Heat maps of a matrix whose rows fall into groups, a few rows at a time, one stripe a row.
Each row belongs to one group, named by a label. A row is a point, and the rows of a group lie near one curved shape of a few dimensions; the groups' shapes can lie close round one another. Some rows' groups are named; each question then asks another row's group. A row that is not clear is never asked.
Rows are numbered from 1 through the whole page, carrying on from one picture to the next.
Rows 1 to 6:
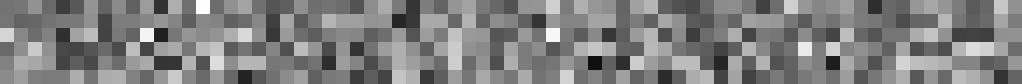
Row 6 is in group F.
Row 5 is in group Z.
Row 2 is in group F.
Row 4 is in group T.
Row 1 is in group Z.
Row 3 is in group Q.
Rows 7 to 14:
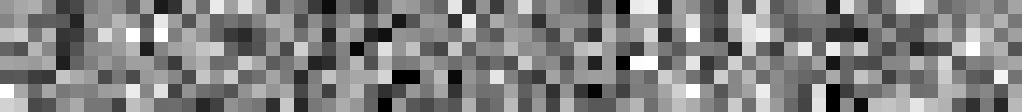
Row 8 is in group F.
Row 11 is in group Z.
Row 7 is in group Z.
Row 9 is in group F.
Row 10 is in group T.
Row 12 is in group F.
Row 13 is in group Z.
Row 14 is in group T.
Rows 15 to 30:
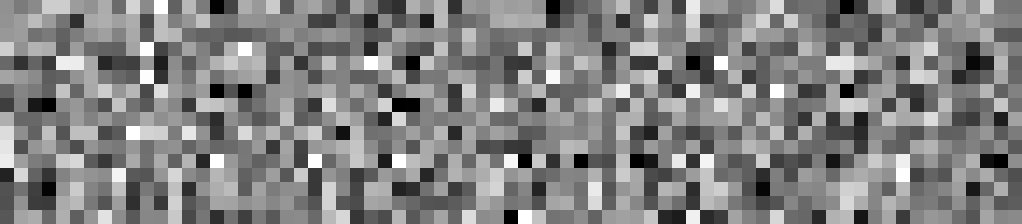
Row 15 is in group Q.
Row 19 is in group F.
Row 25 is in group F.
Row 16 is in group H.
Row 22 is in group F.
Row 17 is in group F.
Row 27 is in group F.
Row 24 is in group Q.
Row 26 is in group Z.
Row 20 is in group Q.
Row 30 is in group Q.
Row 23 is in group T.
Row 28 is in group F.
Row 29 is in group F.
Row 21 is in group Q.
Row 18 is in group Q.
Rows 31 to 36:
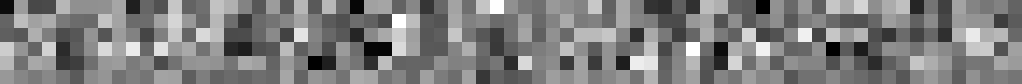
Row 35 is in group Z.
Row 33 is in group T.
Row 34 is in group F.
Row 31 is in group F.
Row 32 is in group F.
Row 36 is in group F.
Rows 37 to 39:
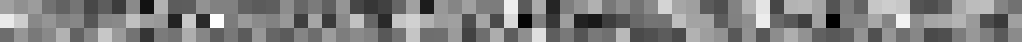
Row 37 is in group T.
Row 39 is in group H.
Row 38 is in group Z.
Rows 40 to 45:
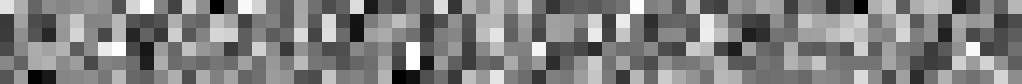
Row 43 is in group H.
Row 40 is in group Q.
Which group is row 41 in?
F
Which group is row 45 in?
F
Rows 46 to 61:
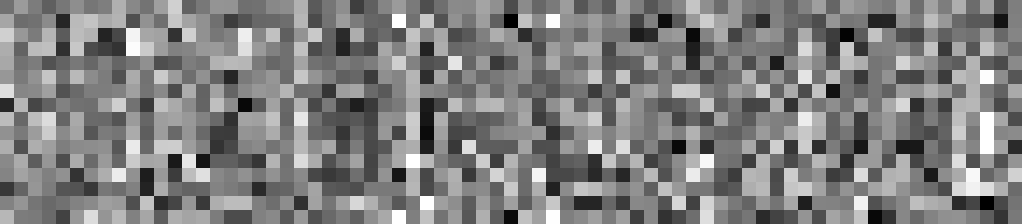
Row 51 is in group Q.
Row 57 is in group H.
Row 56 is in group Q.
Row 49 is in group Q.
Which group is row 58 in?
H
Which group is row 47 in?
T
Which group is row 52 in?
Z
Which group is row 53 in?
F
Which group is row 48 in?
Q
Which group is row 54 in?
Q
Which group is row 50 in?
Z
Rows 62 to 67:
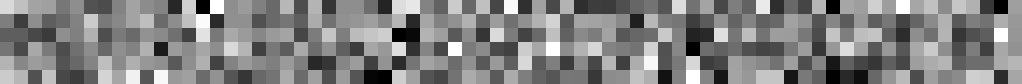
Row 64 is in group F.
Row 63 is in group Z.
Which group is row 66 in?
Z
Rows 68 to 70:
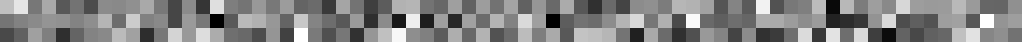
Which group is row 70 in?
T
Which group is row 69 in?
Q
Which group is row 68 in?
Z
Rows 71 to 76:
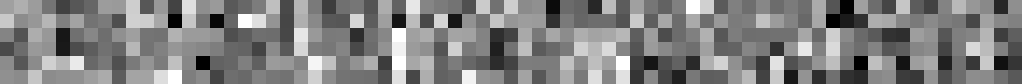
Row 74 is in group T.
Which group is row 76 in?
Q
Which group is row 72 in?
Q
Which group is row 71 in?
H
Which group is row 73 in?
T
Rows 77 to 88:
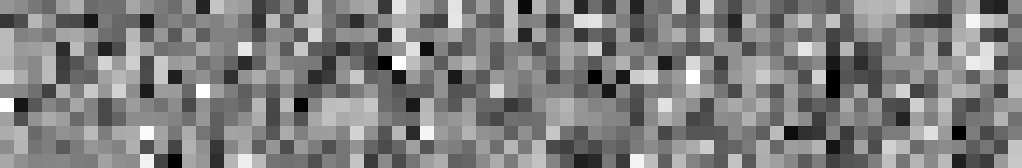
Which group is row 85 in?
F
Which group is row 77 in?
Z
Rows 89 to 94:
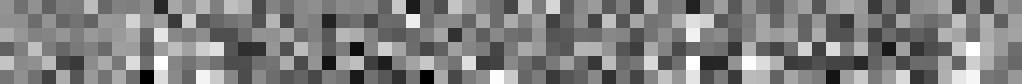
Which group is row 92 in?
T
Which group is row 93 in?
F
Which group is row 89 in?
Z
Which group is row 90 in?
H
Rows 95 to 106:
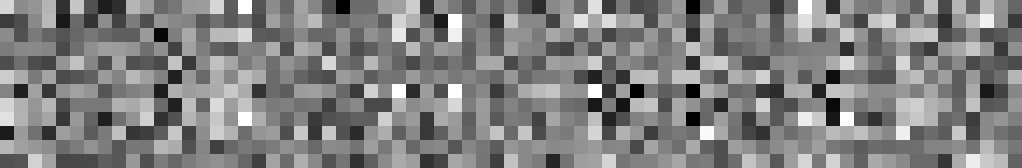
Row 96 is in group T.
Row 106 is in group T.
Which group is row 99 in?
F
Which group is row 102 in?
Z
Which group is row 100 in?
Z
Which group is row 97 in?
Z
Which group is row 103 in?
Q
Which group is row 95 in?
Q
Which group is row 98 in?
H
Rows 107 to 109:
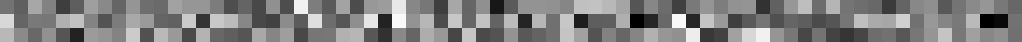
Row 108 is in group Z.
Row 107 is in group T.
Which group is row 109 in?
F
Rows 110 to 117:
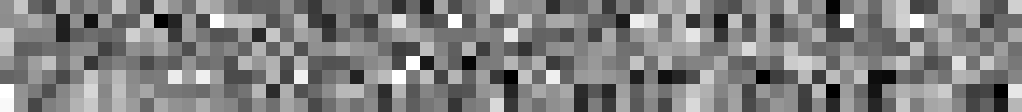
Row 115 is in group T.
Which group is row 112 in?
H
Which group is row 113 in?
F
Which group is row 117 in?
T
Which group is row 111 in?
Z
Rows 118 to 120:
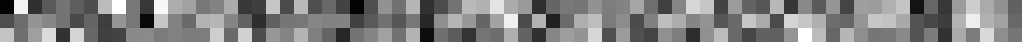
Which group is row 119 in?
T
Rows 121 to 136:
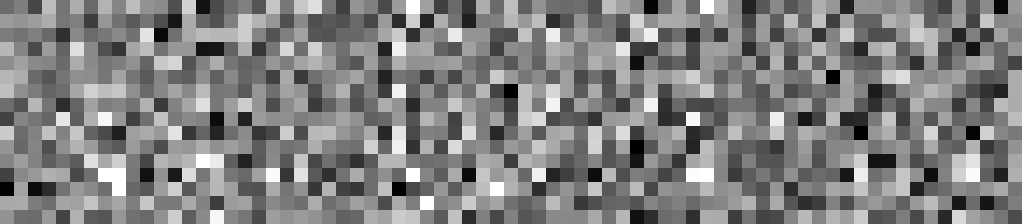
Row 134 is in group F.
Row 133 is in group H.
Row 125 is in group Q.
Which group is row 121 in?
H
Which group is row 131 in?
Z
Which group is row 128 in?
Z
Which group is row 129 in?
Q
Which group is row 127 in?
T
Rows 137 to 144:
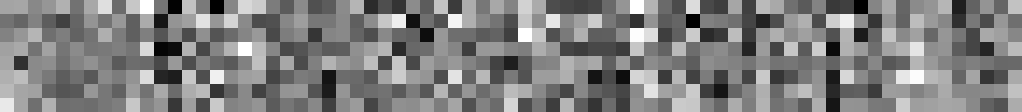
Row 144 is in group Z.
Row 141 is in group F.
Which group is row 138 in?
Z
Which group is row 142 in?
Z
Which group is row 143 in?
H
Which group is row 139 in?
Q
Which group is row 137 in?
Q
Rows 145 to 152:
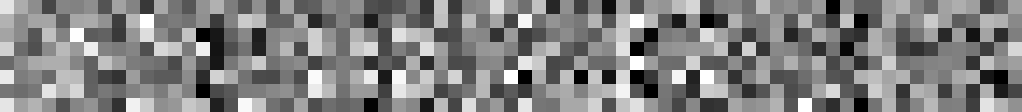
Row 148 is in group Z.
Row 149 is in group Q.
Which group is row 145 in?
T
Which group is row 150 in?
Z
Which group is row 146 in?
Q
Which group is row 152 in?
Q
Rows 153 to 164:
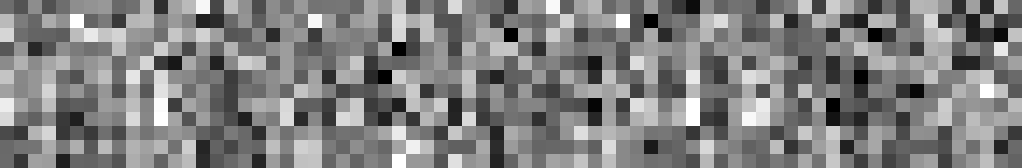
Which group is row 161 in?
F
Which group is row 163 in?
H
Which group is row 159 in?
Q
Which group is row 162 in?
T
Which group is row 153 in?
Z
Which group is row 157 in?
Q
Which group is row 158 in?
F
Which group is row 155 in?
T
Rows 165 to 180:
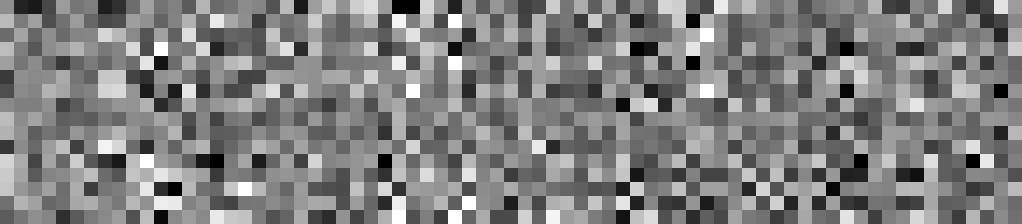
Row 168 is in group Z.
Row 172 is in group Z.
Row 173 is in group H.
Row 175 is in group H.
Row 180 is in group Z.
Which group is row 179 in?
Q
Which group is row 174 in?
T
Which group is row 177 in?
Q
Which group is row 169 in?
Z
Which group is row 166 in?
Z
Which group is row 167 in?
H
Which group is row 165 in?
F
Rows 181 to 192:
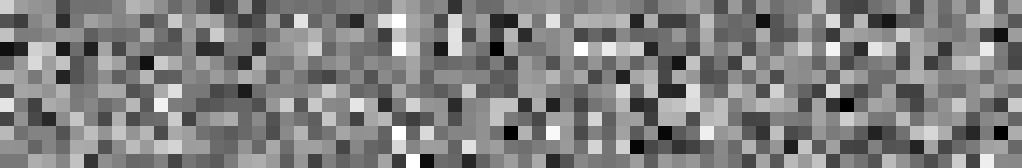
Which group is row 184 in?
T
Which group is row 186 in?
Z
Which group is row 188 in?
Z
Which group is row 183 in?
Z
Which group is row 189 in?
F
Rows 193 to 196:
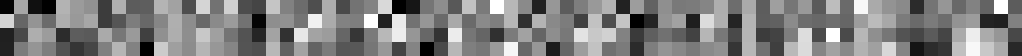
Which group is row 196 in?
T
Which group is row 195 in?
T
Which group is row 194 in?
Z
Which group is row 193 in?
F
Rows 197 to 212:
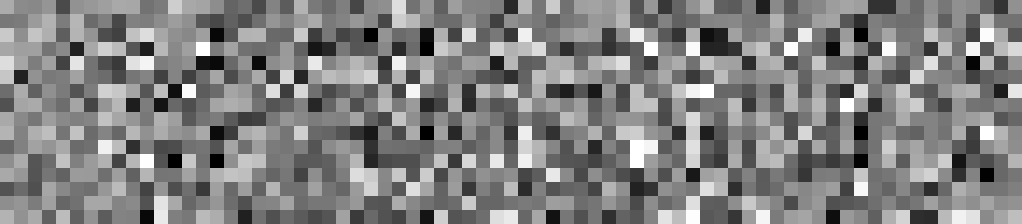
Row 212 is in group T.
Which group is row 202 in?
F
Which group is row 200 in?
H
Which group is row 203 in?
H
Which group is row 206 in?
Q
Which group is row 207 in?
Q
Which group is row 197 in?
T
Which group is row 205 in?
F
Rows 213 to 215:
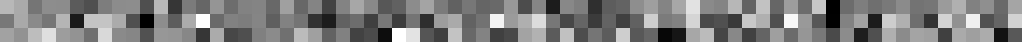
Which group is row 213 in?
Z
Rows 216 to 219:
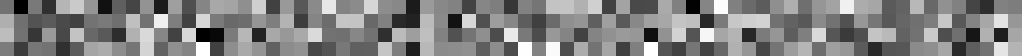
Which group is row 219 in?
Z
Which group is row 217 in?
F
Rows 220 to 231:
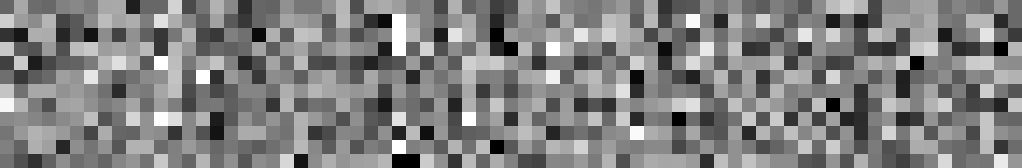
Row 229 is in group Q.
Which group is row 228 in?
Q
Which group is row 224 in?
F
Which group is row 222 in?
T
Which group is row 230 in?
T
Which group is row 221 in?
F
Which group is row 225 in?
Z
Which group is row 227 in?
T
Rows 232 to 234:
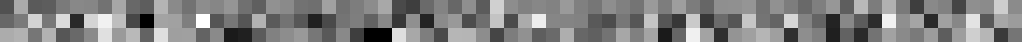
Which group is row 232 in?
F
